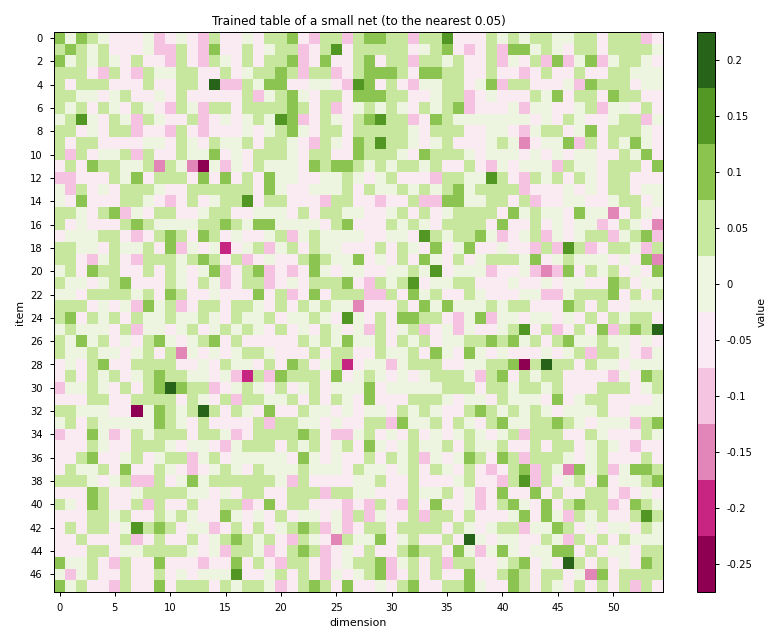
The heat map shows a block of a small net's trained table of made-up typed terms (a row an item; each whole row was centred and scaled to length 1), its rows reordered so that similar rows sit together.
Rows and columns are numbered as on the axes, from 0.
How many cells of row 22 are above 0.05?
5
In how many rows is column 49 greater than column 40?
17
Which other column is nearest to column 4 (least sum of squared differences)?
48
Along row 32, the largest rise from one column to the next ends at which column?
8
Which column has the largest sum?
34
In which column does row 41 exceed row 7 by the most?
53
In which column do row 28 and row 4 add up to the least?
26
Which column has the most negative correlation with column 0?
10
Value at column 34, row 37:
0.05
